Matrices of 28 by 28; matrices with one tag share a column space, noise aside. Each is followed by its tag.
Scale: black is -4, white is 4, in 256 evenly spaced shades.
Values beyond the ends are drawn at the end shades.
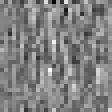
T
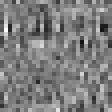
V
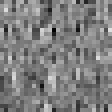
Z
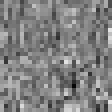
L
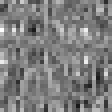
Z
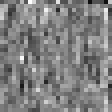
T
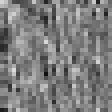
T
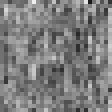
T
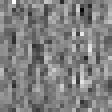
T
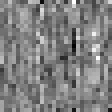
T
